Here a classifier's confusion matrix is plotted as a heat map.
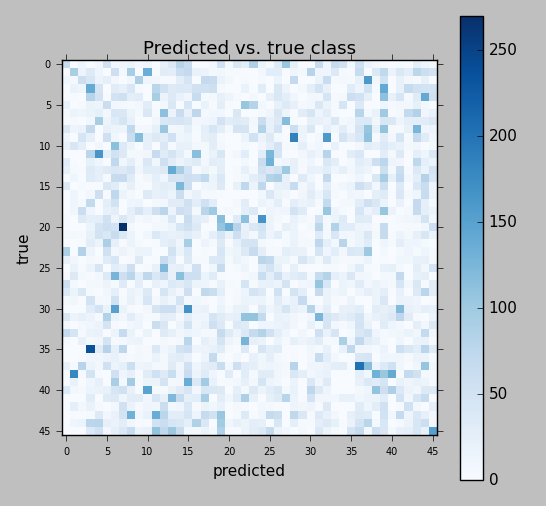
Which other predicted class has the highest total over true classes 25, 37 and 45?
36
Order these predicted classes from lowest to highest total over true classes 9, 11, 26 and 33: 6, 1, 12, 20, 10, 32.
20, 1, 10, 12, 6, 32
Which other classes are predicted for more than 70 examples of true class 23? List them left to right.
0, 2, 37
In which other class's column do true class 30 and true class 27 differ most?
6
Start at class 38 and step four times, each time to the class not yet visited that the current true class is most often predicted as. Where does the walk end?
12
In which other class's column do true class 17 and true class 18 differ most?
39
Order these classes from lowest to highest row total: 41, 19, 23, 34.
34, 23, 19, 41
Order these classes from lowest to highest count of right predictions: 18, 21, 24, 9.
21, 24, 18, 9
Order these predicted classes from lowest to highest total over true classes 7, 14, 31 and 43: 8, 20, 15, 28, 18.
20, 28, 18, 15, 8
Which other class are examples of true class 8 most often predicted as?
43
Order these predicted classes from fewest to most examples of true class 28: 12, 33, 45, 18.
33, 45, 12, 18
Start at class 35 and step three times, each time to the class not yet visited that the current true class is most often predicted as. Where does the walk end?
15
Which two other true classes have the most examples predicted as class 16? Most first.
11, 44
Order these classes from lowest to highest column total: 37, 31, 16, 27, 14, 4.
27, 16, 4, 31, 37, 14
